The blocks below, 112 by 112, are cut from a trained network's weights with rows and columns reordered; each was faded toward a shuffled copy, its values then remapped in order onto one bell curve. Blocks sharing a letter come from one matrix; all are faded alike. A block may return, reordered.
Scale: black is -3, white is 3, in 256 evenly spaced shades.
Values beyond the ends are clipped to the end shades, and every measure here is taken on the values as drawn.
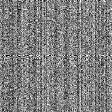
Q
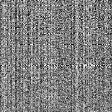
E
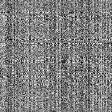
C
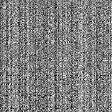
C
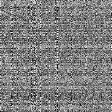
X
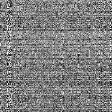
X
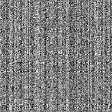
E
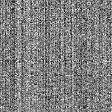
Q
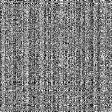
E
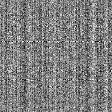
Q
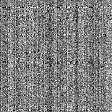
Q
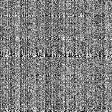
C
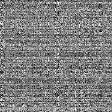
X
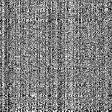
E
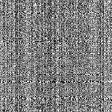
E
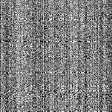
C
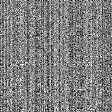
Q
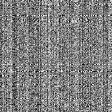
C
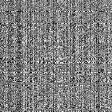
C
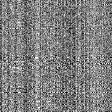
E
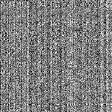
Q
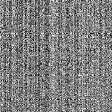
E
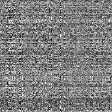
X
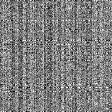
C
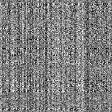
C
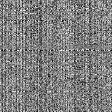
C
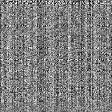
E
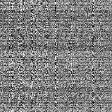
X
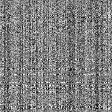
C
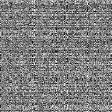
X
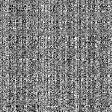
C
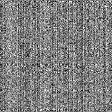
Q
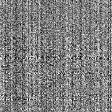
Q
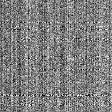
E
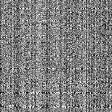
E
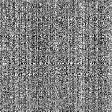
Q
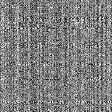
C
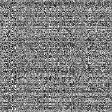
X
